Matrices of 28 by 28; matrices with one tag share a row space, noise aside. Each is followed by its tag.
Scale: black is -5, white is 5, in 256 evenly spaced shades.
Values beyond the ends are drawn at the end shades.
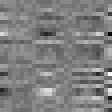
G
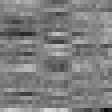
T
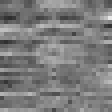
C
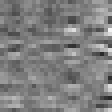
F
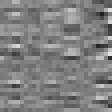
F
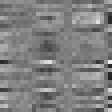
G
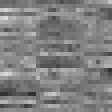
C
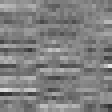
C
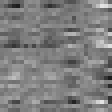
F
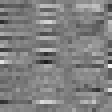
G
